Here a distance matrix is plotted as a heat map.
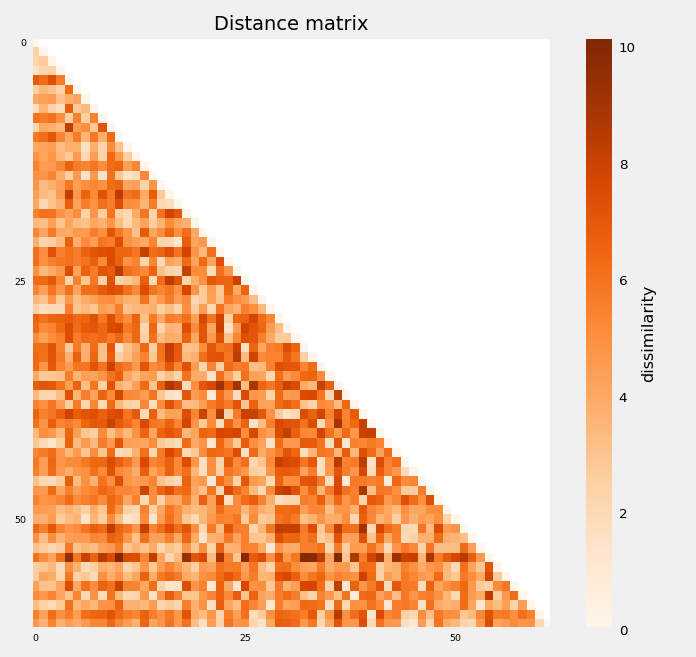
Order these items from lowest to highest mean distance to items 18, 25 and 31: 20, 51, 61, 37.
61, 20, 37, 51
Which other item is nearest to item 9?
0
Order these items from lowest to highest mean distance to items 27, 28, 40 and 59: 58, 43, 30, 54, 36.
58, 43, 30, 54, 36
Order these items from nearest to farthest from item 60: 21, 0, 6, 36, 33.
21, 0, 6, 33, 36
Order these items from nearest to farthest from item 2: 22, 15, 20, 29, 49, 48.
15, 49, 48, 20, 29, 22
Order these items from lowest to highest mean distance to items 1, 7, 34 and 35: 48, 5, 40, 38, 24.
5, 24, 40, 38, 48
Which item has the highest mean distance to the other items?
54
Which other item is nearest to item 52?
20
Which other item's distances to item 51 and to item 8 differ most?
36
